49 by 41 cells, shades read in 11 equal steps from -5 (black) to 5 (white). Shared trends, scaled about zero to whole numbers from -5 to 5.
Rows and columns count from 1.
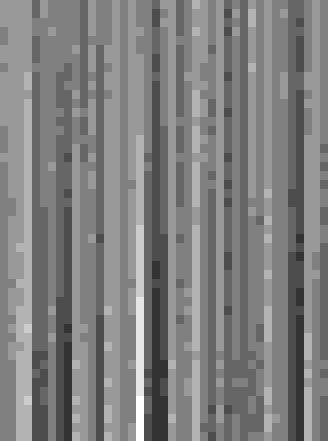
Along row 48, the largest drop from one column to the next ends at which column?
19
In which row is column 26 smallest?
48
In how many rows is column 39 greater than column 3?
1
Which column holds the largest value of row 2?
32
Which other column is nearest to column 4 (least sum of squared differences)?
25
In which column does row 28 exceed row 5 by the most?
18
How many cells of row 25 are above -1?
26
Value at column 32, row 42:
-1
